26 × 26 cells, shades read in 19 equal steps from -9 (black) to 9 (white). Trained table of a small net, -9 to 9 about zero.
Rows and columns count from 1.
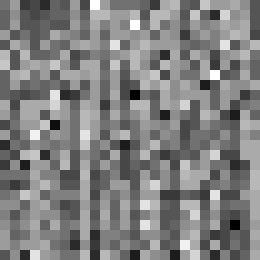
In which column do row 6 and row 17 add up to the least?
8
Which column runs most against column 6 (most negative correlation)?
2
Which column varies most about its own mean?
22
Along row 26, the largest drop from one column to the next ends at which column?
10
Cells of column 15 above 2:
10
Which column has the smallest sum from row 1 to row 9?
4
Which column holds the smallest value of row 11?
11
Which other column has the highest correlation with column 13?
1
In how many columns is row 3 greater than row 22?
12
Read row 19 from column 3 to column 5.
-3 2 4
